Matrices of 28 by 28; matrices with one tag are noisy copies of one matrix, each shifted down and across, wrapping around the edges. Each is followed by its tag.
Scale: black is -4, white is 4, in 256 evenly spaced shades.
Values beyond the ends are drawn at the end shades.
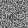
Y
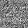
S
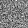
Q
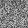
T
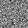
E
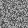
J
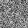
J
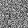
E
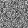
E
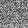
S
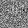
Y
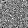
Q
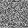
E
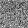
T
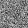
Q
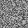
E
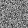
Q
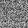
S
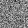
Q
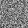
E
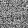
S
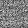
S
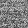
S
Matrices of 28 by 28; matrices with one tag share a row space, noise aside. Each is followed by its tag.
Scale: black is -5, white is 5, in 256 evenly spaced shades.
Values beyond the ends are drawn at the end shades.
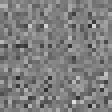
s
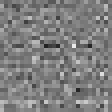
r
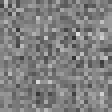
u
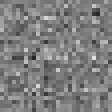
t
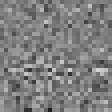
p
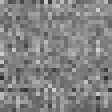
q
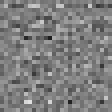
p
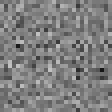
u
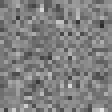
p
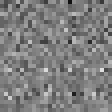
s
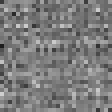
q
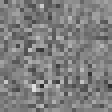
p
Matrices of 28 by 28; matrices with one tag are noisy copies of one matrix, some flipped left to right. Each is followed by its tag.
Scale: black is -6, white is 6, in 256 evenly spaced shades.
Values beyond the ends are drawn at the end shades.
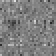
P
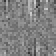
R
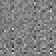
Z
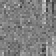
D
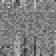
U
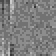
D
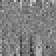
U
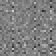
Z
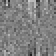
R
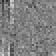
D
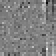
D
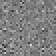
Z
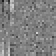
D
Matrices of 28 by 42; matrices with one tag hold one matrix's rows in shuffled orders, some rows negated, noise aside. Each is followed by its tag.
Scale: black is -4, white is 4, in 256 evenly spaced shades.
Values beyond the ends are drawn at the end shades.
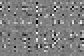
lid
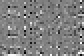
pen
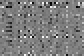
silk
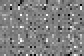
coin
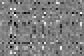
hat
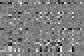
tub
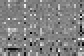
pen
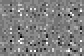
coin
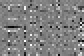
pen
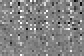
coin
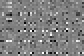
silk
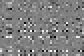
silk
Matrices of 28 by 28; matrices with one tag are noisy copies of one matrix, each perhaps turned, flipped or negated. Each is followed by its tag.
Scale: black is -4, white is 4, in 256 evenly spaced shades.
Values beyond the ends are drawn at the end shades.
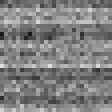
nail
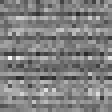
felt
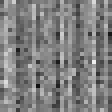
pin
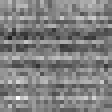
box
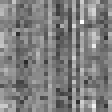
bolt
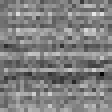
box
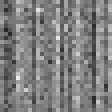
pin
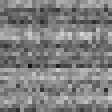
nail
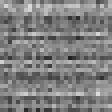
pin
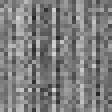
felt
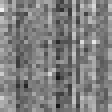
bolt
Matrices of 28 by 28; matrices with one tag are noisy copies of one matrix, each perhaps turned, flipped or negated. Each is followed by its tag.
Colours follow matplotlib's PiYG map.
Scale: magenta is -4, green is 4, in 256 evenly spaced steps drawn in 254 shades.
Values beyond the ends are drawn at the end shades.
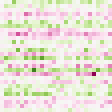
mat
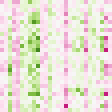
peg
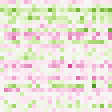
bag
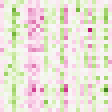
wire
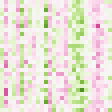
wire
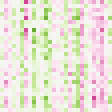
bag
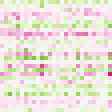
mat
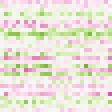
mat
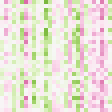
bag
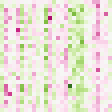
wire
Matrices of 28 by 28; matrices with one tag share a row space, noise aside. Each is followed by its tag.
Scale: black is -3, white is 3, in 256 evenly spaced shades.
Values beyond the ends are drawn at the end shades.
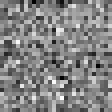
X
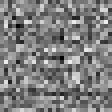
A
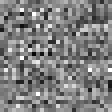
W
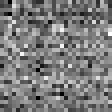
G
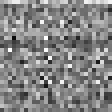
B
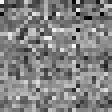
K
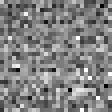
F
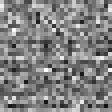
F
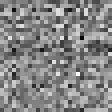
F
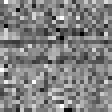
X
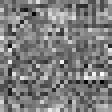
G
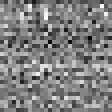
B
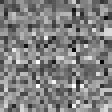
K
